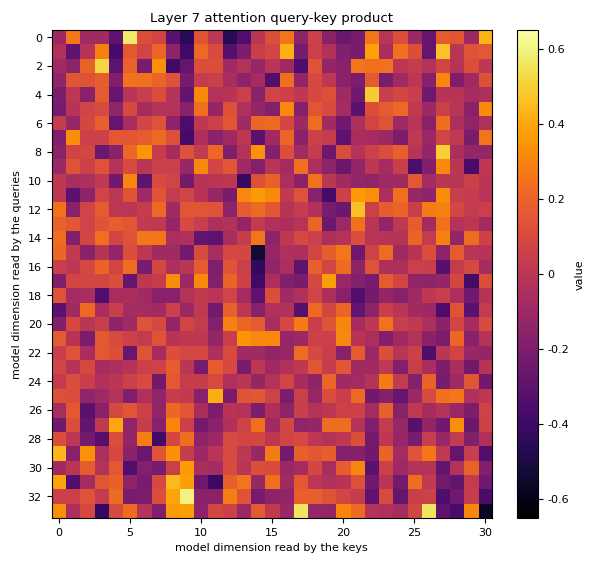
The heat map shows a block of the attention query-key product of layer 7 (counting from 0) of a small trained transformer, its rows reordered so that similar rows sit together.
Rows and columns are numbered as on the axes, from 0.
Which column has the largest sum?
18
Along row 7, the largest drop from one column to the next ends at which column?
9
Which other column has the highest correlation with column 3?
7
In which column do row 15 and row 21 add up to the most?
20
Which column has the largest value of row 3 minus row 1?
1
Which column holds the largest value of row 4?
22
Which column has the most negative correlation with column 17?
30
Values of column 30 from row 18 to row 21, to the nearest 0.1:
0 0 0.1 0
